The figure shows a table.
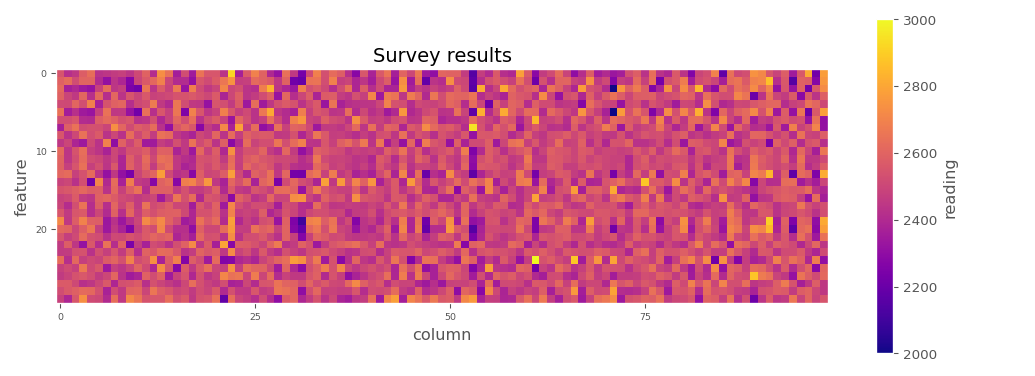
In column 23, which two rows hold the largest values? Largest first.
7, 26
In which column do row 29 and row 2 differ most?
71
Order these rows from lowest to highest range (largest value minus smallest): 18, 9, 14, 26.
18, 9, 26, 14
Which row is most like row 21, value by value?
10
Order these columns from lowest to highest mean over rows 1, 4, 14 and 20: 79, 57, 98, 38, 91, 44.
38, 57, 79, 44, 98, 91
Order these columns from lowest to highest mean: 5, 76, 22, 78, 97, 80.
97, 78, 5, 76, 80, 22
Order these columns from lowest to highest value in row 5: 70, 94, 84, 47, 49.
84, 94, 70, 49, 47
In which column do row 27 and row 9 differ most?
47
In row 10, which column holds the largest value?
22
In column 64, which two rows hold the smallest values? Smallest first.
3, 29
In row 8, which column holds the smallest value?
53
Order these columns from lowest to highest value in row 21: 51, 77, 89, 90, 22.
51, 77, 90, 89, 22
